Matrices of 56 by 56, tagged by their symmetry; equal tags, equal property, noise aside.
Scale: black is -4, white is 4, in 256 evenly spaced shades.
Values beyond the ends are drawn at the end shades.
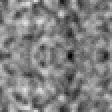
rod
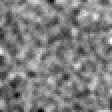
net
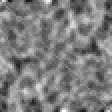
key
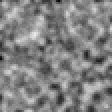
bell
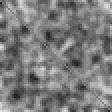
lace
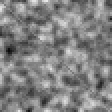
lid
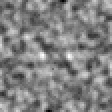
key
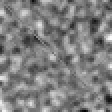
lid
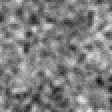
net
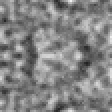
rod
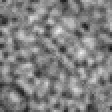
lace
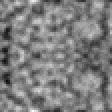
rod
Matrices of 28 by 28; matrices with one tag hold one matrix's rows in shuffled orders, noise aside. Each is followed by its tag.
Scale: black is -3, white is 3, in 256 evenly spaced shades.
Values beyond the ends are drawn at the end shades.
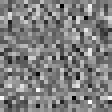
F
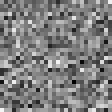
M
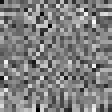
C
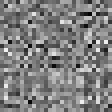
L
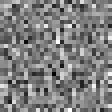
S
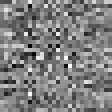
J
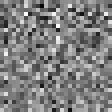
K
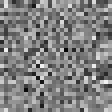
C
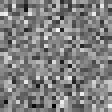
S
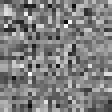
J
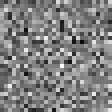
S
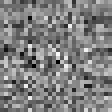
J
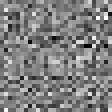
L
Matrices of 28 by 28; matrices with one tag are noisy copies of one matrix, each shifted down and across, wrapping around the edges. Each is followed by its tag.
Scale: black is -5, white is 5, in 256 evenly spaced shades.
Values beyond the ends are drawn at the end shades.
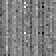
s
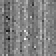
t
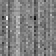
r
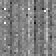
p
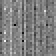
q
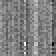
r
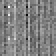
q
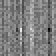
r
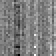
t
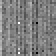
s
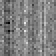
t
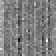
r
